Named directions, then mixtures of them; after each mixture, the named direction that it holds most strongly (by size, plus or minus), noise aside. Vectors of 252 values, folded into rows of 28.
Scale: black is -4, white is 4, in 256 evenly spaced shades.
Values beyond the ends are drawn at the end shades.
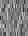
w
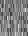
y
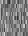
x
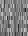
y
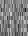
y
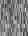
x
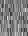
y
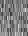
y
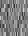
w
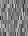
w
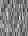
w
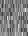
y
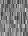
x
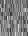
y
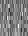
y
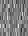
w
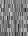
y
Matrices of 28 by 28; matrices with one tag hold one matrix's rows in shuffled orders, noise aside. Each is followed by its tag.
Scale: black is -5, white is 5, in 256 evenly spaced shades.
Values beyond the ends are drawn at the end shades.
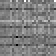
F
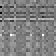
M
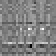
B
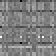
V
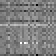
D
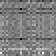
V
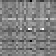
B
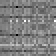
F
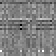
V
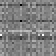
V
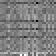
D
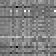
F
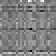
B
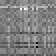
D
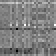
F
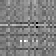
D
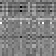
V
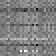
D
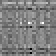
B
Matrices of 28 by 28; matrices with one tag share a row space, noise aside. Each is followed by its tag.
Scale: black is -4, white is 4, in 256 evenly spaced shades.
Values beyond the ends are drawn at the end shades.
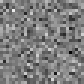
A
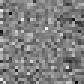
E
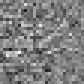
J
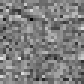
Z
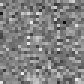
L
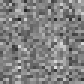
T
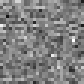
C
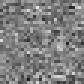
L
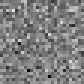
A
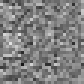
J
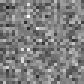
A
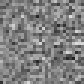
L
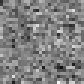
L
